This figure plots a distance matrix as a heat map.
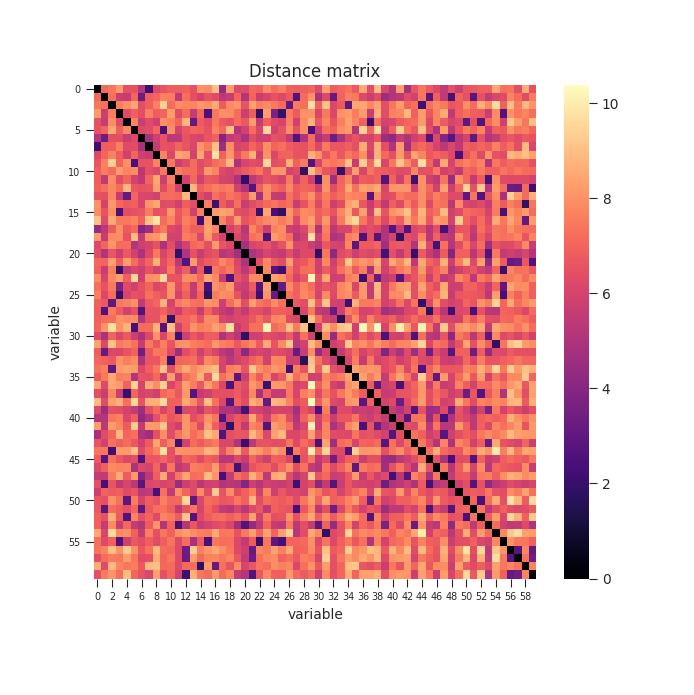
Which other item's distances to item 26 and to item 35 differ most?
44
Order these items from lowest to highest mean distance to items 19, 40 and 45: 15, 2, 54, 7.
7, 54, 15, 2
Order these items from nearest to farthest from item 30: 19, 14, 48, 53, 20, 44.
20, 53, 48, 19, 14, 44
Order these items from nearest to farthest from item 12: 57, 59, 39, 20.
59, 57, 20, 39
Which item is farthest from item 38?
29
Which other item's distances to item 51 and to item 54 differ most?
31
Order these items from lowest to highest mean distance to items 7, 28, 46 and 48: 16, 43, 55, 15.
43, 55, 15, 16
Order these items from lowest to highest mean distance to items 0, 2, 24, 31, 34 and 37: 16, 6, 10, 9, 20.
6, 20, 10, 9, 16
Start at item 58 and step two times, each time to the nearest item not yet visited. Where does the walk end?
16
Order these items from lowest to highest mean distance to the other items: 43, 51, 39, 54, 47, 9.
39, 51, 43, 47, 9, 54
